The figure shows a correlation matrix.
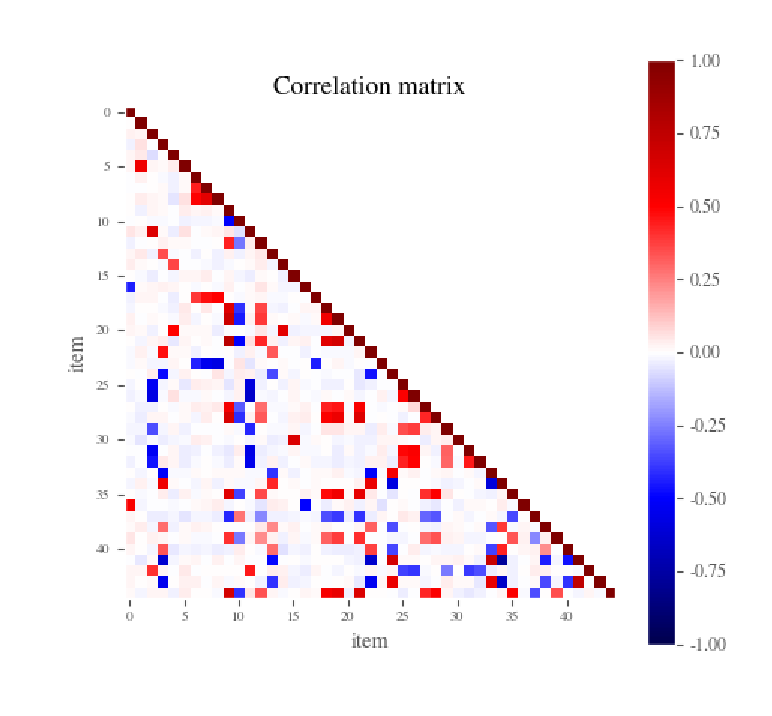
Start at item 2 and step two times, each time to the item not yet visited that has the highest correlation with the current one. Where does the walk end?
42
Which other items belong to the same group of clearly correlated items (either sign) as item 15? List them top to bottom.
30
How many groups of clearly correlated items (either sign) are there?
8
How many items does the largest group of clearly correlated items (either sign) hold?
12
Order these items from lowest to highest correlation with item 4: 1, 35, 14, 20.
35, 1, 14, 20
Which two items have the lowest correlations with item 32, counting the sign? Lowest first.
11, 2
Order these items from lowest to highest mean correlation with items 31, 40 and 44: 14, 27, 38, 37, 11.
11, 37, 14, 38, 27
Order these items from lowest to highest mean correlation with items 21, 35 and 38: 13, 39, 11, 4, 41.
41, 4, 11, 13, 39
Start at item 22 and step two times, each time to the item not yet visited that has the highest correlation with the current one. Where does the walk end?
3
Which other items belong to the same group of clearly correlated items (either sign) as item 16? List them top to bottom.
0, 36
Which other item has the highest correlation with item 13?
34
